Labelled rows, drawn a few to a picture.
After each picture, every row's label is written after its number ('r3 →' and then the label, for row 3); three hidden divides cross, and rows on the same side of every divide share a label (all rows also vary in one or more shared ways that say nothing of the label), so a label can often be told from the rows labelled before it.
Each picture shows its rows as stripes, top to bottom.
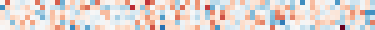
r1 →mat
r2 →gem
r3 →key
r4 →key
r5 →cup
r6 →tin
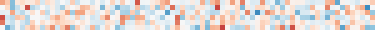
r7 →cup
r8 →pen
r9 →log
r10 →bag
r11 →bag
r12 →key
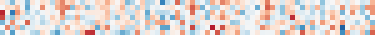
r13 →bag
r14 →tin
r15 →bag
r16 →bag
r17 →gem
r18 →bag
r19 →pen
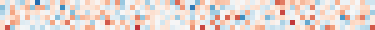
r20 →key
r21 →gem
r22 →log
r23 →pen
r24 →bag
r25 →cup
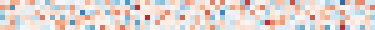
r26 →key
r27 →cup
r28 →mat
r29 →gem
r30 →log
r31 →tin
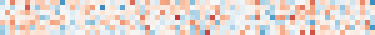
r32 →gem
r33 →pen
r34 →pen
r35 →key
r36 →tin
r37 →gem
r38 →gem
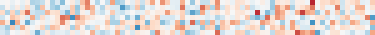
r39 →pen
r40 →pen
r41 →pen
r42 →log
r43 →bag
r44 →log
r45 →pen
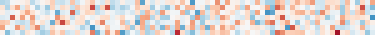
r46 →pen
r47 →key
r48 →pen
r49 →log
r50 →tin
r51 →bag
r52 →key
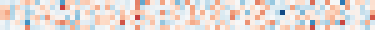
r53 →pen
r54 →bag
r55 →cup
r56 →cup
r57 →tin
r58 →pen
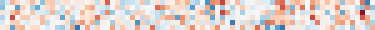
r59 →key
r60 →gem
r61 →key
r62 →gem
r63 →log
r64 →cup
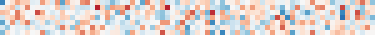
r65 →gem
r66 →mat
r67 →bag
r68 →key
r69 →gem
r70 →log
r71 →gem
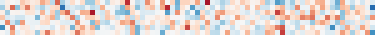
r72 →mat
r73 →gem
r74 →key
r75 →pen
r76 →mat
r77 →log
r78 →log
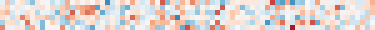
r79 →mat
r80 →key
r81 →pen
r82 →mat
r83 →pen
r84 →bag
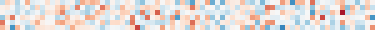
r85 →gem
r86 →tin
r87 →tin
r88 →gem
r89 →tin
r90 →cup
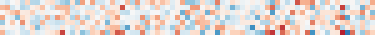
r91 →pen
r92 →tin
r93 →key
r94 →tin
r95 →gem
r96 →key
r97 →tin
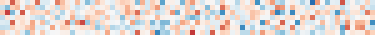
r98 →tin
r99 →key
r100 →mat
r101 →pen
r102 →log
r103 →key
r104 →bag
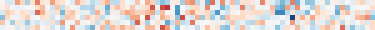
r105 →bag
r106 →mat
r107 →mat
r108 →gem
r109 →bag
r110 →mat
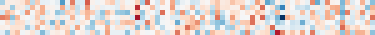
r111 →pen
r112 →cup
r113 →pen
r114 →cup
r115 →mat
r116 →tin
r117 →key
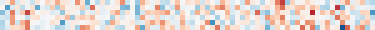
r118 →log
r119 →key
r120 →gem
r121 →log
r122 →gem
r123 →pen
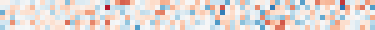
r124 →mat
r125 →key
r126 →gem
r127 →cup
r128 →log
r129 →log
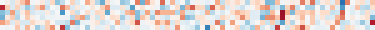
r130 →pen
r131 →bag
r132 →gem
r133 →log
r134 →cup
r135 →key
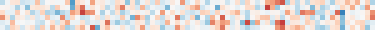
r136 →log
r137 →tin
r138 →pen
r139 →bag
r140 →key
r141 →key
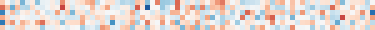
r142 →key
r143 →bag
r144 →log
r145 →mat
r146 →gem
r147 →bag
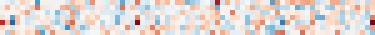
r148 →pen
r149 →tin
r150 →pen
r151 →cup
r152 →cup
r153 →cup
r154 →key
